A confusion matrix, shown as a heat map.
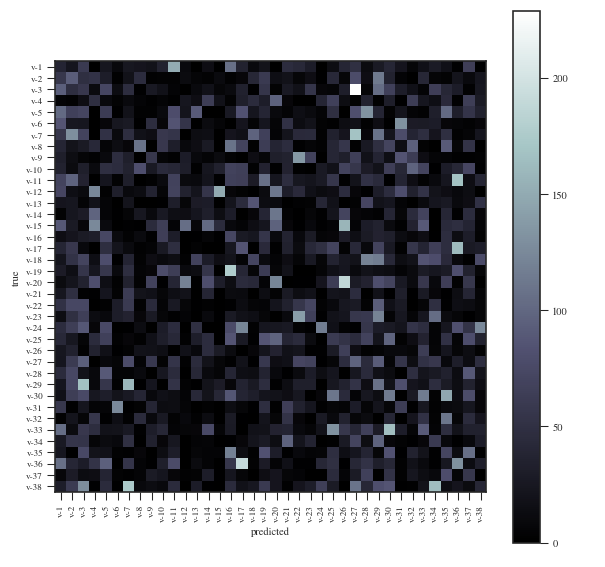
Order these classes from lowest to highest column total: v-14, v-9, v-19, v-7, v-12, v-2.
v-12, v-9, v-14, v-7, v-19, v-2
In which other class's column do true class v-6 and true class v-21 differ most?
v-31
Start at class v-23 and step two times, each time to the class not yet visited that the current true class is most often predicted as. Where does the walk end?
v-29
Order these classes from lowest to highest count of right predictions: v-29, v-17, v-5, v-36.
v-5, v-17, v-29, v-36
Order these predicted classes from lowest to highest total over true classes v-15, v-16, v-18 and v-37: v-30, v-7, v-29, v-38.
v-7, v-38, v-30, v-29
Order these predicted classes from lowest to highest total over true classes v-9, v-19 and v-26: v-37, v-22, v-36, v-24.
v-24, v-37, v-36, v-22
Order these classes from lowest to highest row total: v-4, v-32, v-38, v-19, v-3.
v-32, v-4, v-19, v-3, v-38
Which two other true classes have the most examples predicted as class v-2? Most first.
v-7, v-11
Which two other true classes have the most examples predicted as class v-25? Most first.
v-33, v-30
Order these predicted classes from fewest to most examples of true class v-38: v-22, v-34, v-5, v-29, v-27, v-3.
v-22, v-5, v-29, v-27, v-3, v-34
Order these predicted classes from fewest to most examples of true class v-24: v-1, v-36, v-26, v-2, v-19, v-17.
v-26, v-19, v-1, v-2, v-36, v-17
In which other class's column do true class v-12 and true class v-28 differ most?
v-15
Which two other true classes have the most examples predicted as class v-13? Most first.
v-5, v-18
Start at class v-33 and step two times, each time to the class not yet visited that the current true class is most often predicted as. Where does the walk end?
v-35
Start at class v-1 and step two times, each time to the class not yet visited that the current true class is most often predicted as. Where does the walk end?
v-36
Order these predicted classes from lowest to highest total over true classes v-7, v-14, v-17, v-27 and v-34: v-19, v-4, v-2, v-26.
v-4, v-26, v-19, v-2
